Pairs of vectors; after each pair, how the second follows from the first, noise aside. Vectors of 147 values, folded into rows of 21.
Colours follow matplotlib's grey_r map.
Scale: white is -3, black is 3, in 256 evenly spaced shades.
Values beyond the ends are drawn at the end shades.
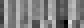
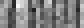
reversed, negated.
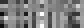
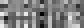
negated.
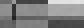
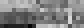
reversed, negated.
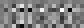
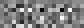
negated.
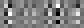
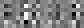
reversed, negated.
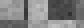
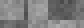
shrunk.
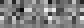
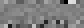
wrapped around, partly zeroed.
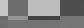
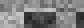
reversed, negated.
